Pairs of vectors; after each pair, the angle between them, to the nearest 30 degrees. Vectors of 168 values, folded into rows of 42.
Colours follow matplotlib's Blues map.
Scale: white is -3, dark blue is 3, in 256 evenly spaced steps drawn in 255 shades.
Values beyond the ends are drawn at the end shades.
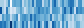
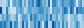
30 degrees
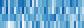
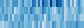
90 degrees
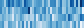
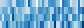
120 degrees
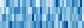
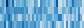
60 degrees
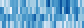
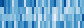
120 degrees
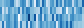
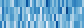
150 degrees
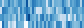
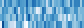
30 degrees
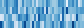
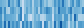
90 degrees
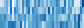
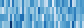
90 degrees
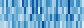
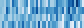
60 degrees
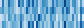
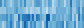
120 degrees
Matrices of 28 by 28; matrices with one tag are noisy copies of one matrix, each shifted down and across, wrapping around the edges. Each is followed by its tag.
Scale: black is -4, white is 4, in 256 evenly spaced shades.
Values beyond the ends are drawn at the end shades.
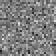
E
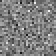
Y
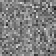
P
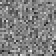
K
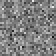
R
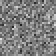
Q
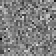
R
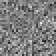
K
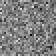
P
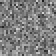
R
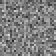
Y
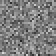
E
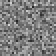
E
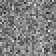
P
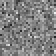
R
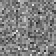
P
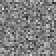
E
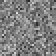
Q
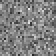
P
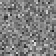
K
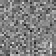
Q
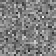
E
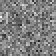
Q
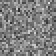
P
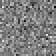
K
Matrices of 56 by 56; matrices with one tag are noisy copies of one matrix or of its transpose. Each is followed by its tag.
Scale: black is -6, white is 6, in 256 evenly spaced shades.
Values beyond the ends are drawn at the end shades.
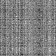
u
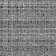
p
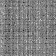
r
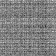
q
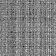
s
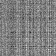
s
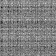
p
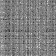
r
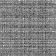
q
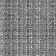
r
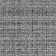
s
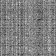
u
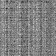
p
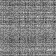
u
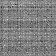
p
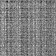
p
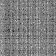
r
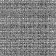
q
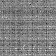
s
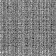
q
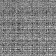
s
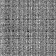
r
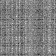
u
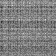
p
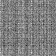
q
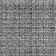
r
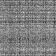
u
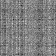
u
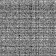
r
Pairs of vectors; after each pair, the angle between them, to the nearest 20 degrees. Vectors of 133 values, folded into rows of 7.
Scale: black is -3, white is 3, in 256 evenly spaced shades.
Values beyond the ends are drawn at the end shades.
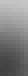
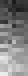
160 degrees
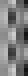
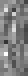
60 degrees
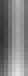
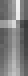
60 degrees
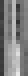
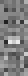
100 degrees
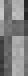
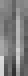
100 degrees
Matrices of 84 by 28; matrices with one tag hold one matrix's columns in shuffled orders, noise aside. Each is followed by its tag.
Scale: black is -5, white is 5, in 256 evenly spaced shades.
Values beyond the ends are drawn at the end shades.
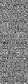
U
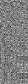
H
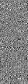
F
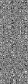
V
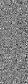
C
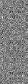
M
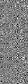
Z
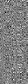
H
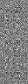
M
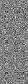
M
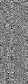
H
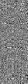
F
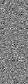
C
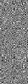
C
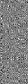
Z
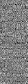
U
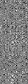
V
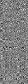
F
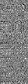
U
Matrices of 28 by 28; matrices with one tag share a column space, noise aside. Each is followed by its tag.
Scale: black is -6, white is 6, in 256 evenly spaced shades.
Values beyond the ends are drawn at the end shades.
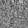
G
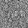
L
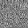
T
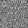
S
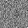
L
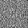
L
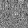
T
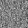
G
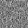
S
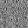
S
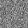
S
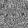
T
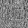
G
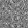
S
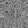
L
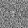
L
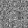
S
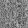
G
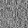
G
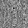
G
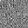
T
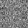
S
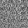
S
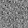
S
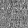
G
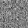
S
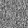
G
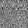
S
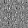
G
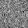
L
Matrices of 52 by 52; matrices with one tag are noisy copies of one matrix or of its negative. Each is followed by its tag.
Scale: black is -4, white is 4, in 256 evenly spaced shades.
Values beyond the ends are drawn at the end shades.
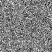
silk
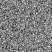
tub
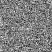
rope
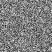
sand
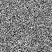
sand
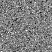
tub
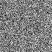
tub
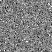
silk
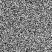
tub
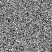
silk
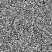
sand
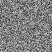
silk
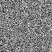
silk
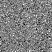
silk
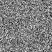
rope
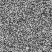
rope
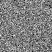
tub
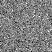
silk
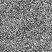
rope
